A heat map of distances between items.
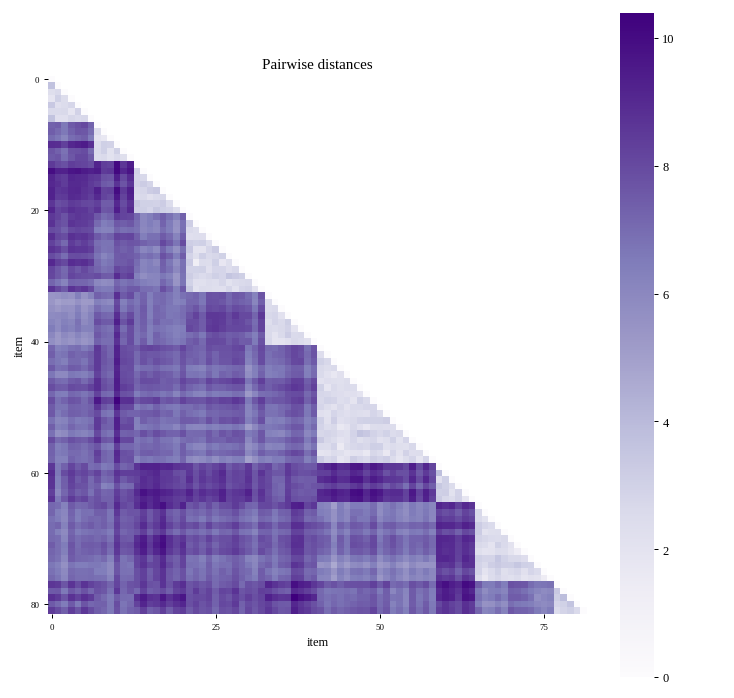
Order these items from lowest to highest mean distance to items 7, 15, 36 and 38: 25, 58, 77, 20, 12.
20, 12, 58, 25, 77
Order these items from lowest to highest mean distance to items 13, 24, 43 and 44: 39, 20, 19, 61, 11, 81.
19, 20, 39, 81, 11, 61
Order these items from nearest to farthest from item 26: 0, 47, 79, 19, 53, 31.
31, 19, 53, 47, 79, 0
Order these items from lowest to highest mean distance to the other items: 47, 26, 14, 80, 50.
50, 47, 26, 80, 14
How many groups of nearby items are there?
9
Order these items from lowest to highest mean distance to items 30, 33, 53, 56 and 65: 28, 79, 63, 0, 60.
28, 0, 79, 60, 63
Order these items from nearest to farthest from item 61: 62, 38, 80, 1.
62, 1, 38, 80
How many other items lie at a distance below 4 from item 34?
7
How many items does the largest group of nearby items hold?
18
